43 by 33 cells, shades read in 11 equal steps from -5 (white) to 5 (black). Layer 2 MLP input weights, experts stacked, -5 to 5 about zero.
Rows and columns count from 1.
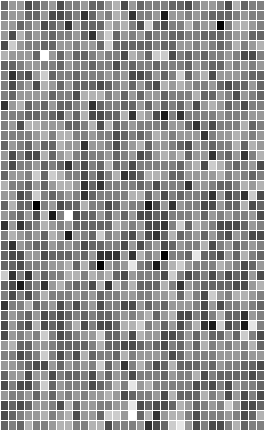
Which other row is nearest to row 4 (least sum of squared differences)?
7
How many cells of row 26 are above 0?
19
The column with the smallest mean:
6
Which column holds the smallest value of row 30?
27
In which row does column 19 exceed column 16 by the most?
21
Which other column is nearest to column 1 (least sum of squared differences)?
10
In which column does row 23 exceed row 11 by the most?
3
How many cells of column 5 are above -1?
22
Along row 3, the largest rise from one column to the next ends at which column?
28
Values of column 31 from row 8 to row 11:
0 1 -1 2
